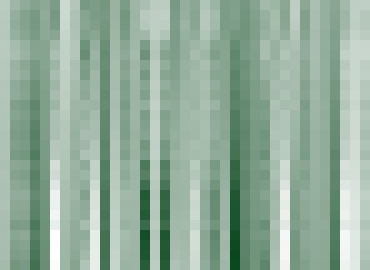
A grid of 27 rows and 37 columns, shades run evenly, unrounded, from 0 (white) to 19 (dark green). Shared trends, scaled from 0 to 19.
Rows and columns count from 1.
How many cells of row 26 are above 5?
30
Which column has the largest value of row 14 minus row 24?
6
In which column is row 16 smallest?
36
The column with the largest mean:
24
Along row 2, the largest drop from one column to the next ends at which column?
7
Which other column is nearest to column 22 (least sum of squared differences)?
5
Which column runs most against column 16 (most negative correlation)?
31
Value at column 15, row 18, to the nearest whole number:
13
